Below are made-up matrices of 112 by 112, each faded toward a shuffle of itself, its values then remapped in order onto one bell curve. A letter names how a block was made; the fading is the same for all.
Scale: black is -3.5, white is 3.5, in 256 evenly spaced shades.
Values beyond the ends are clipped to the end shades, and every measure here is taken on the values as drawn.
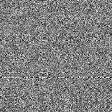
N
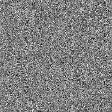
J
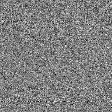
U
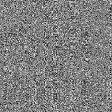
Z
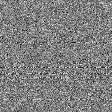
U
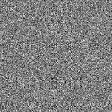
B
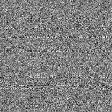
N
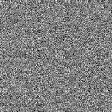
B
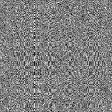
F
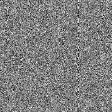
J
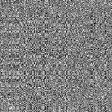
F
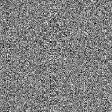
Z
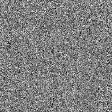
J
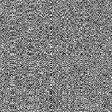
F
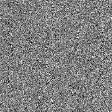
J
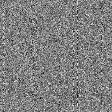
J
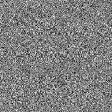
N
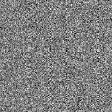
Z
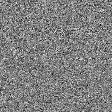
U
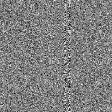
Z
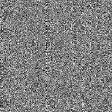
Z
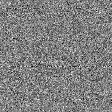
U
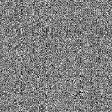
Z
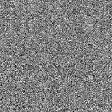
B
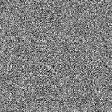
B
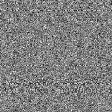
N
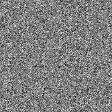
J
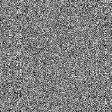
Z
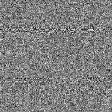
N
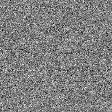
U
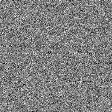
U
